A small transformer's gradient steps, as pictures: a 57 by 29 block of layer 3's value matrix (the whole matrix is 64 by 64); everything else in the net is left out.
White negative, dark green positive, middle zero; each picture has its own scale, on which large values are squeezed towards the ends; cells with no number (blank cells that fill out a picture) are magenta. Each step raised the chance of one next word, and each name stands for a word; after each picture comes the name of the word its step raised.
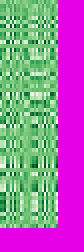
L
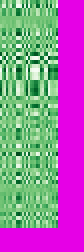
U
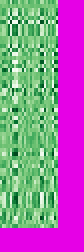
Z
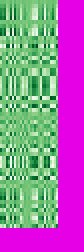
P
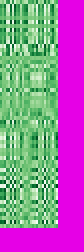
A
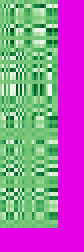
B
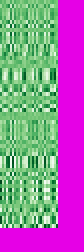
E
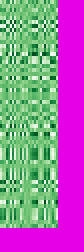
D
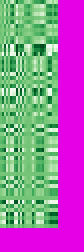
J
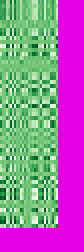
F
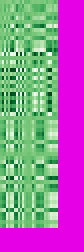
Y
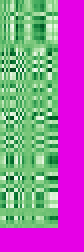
Z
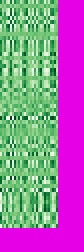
Z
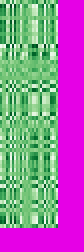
A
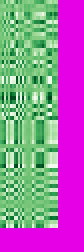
L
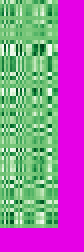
J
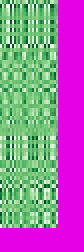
A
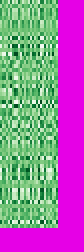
F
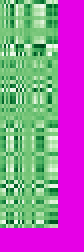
A
